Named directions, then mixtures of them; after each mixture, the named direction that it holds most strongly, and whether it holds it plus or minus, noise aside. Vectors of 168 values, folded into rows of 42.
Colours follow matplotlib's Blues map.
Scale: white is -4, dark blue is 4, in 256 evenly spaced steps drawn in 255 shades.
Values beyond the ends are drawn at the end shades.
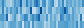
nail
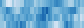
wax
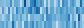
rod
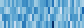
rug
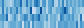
nail, plus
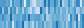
rod, minus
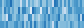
nail, minus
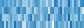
rug, minus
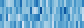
nail, plus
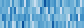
rod, minus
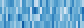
nail, minus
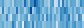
rod, plus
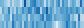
rod, plus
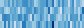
rug, plus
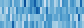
rod, plus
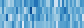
nail, plus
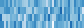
rug, minus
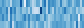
rod, minus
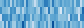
rug, plus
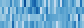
rod, plus
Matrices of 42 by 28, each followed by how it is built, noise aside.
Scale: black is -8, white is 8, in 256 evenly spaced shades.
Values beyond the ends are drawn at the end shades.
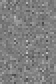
uneven columns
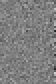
uneven columns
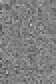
uneven columns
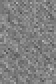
Toeplitz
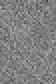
Toeplitz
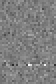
uneven rows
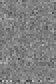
uneven rows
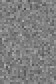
noise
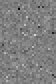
sparse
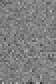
uneven rows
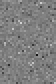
sparse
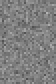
noise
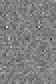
uneven rows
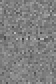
uneven rows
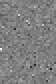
sparse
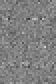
uneven rows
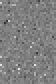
sparse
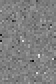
sparse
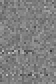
uneven rows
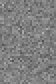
noise
